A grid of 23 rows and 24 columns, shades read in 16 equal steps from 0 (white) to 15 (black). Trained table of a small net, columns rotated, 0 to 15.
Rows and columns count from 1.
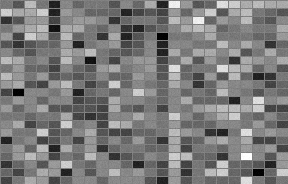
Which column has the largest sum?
14
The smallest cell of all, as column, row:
21, 20
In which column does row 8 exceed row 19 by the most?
8
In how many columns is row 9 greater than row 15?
10
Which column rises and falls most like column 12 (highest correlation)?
11
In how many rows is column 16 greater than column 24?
7
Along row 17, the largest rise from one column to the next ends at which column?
5
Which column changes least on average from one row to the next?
13
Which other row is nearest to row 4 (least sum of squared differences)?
2
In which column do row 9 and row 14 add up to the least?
19
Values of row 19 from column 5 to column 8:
13 5 8 6
